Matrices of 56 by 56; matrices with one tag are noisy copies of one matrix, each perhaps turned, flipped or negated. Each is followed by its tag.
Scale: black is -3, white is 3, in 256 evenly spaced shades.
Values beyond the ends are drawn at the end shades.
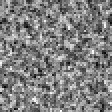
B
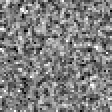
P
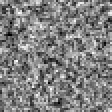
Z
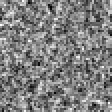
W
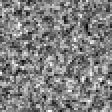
P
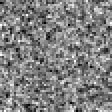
W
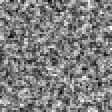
B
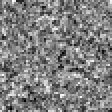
Z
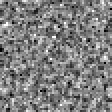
B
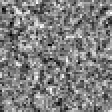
Z
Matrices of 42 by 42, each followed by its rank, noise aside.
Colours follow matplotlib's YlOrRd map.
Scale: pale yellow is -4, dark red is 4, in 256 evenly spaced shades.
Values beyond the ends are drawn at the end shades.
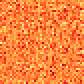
twelve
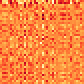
three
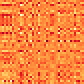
three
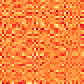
three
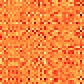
four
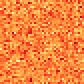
twelve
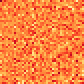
eight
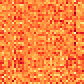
six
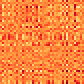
three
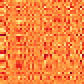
four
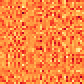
six
